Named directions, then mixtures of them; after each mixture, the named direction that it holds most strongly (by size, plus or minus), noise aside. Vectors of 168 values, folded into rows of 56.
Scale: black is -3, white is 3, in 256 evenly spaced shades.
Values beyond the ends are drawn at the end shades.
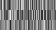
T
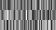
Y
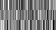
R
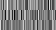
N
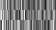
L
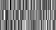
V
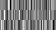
V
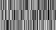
N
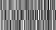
N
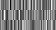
V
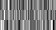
R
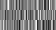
R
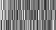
L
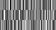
V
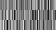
N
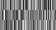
V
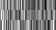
L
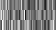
L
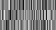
T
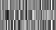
Y
